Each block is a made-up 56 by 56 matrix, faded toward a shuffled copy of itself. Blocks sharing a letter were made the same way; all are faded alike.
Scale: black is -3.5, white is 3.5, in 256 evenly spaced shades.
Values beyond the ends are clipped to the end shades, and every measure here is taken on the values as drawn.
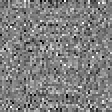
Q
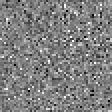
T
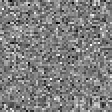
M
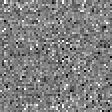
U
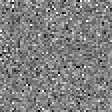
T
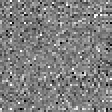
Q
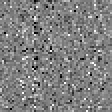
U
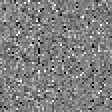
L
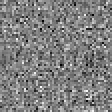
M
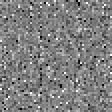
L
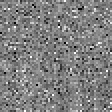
U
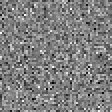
M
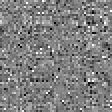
Q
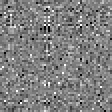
Q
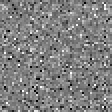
U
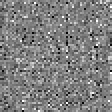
U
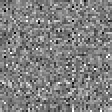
M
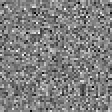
M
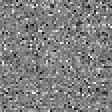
U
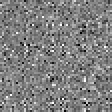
Q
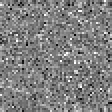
T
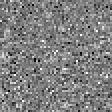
T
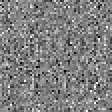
M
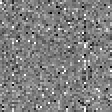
L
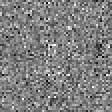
M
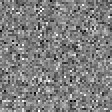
M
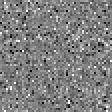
U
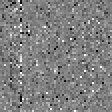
L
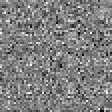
M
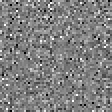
U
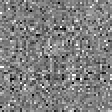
Q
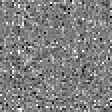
U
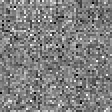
M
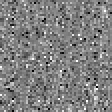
U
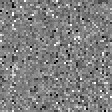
L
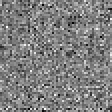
M
